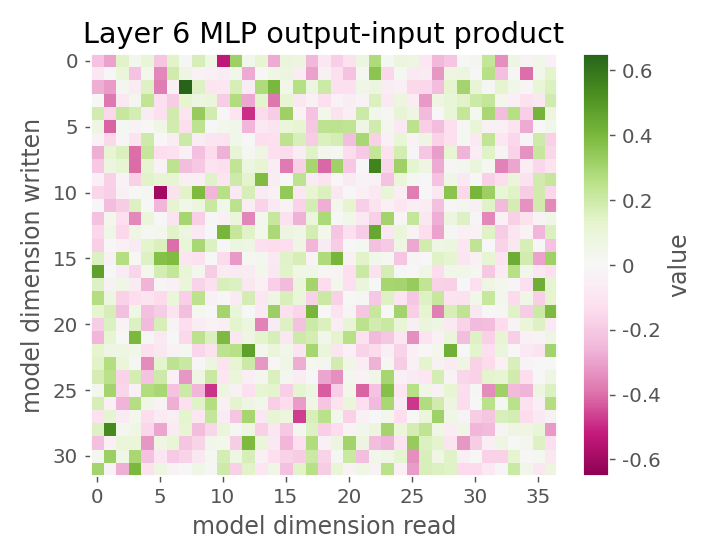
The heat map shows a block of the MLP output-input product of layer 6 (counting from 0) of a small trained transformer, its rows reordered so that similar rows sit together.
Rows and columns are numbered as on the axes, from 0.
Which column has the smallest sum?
34
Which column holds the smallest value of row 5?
1
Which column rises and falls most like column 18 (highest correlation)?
15
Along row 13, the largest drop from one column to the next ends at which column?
23
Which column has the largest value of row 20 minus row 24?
18
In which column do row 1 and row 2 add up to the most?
7
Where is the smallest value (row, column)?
10, 5
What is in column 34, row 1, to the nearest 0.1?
-0.4
